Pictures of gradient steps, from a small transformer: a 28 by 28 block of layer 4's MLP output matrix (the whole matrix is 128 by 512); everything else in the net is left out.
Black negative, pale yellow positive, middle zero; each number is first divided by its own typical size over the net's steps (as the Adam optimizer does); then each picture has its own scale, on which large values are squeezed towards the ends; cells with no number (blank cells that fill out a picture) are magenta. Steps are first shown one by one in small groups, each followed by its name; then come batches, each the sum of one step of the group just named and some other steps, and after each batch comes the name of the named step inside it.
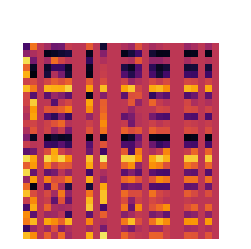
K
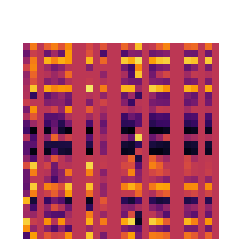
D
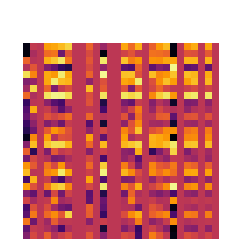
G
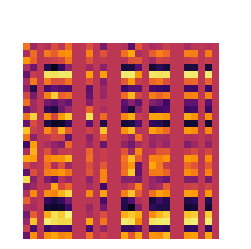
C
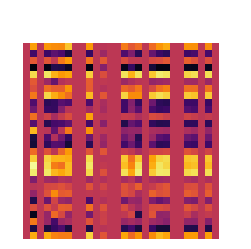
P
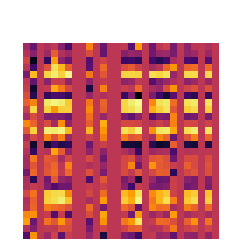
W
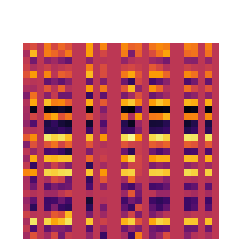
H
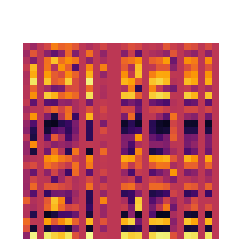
D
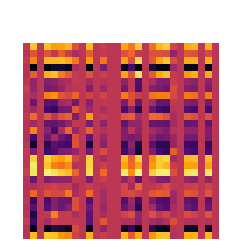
P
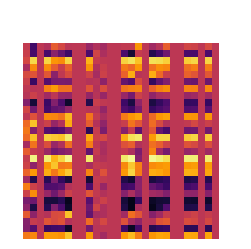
H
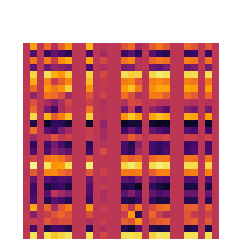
P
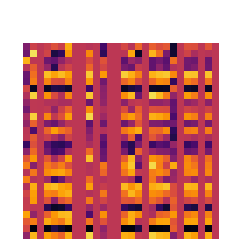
C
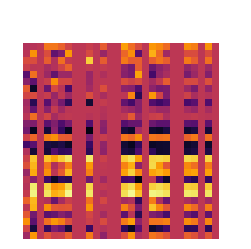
D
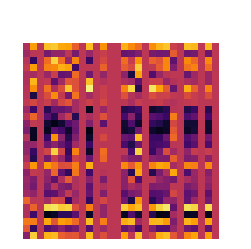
D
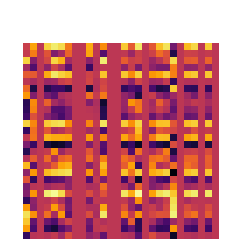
W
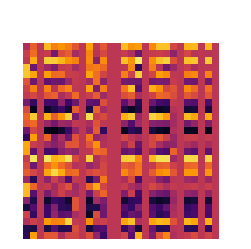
H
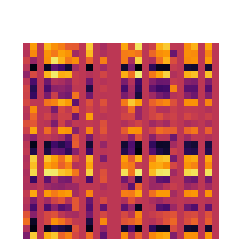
W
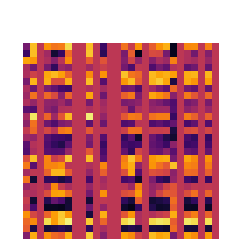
C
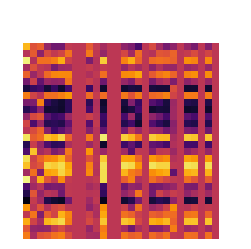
C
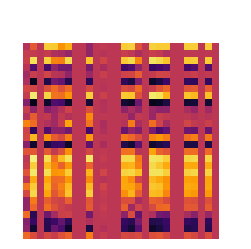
P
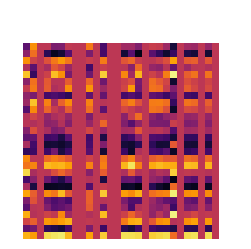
K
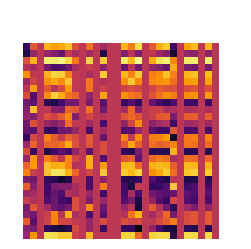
G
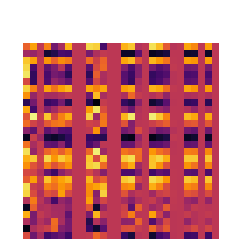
K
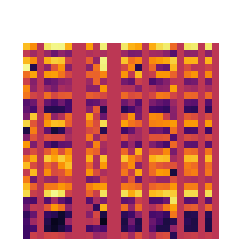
P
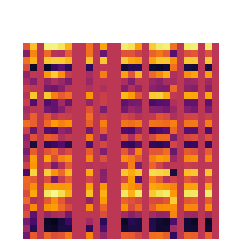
P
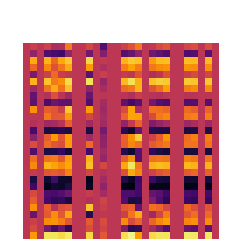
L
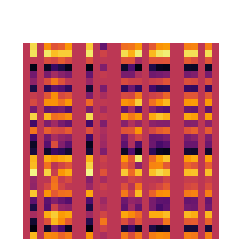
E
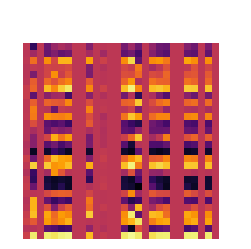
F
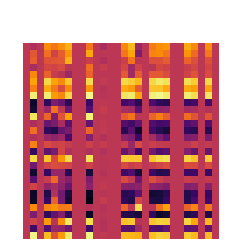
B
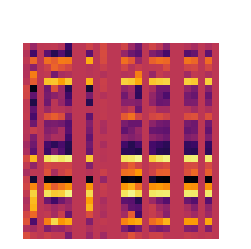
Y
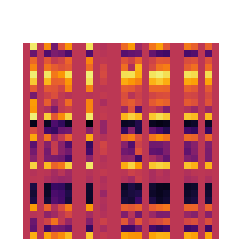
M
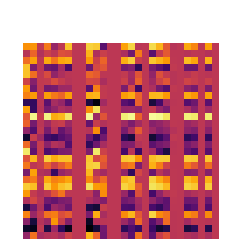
E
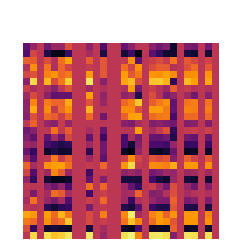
F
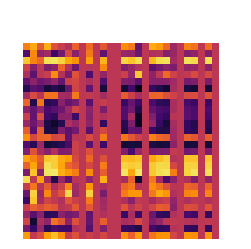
Y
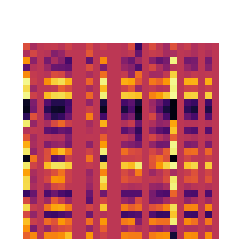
B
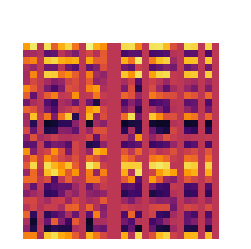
M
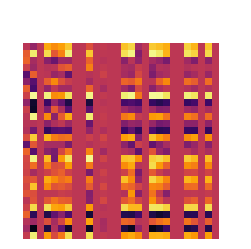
B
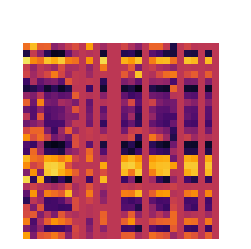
Y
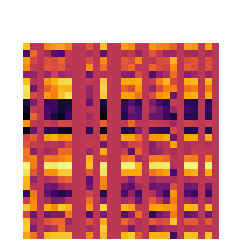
L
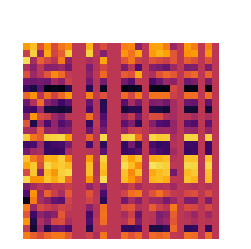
E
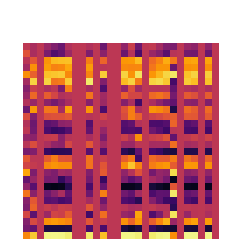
L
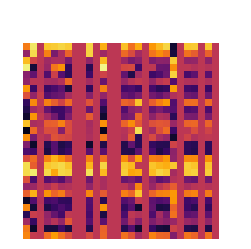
E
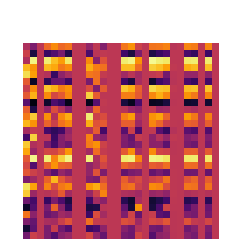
B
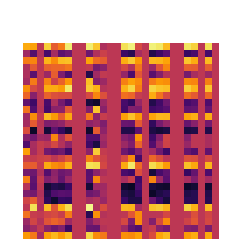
L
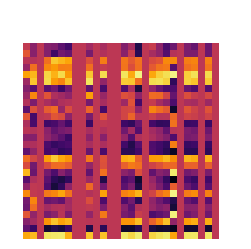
Y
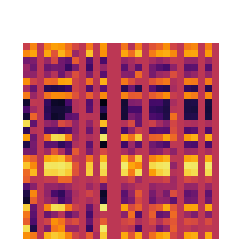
E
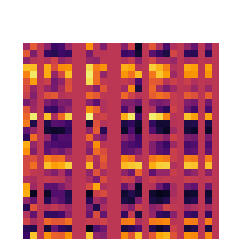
M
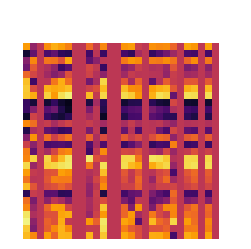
B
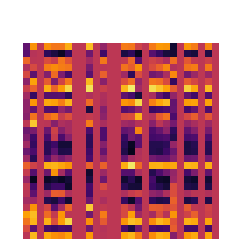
F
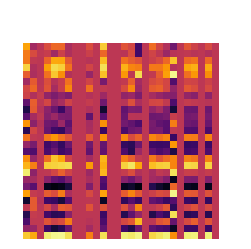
F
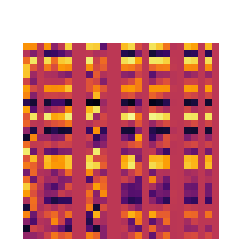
L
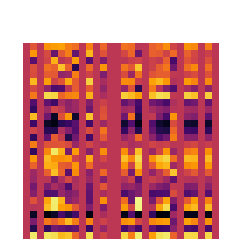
B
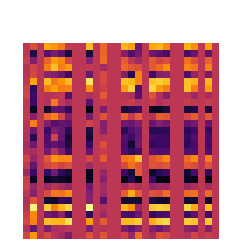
Y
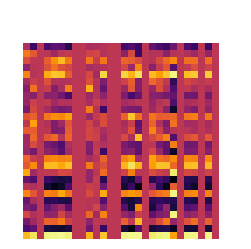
F
